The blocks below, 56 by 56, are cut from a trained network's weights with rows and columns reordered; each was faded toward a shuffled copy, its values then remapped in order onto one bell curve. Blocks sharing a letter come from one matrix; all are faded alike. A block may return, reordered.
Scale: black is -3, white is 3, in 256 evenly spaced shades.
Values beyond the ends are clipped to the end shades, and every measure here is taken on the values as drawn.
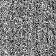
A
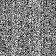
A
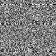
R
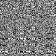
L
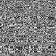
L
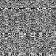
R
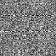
L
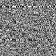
R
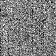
A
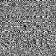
L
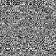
L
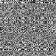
L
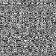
L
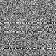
R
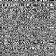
L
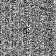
A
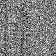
A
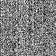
A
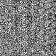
A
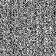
A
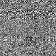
L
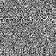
R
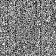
A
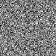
R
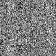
A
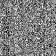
A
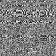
L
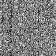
A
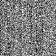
A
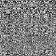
L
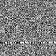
R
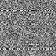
R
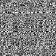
L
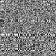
L
